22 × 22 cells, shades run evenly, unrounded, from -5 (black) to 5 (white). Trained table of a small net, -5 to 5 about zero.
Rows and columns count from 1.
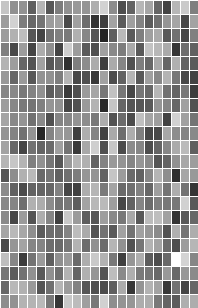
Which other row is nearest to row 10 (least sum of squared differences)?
20
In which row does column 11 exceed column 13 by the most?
19
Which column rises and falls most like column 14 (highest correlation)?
3
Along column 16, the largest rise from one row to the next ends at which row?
9
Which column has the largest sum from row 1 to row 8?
1
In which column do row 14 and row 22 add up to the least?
7
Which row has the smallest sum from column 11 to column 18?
2
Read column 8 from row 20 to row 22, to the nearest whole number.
2 1 3
